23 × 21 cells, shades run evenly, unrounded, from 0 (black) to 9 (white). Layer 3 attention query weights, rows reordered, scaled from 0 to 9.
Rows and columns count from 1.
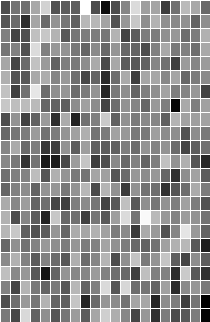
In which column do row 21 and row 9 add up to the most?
11
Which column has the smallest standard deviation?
20
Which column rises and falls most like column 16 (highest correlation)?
21
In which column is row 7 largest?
4
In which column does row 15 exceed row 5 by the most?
13
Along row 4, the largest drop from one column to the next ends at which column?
5
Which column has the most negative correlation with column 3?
18
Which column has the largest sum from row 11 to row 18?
19
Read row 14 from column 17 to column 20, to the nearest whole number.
2 3 4 6
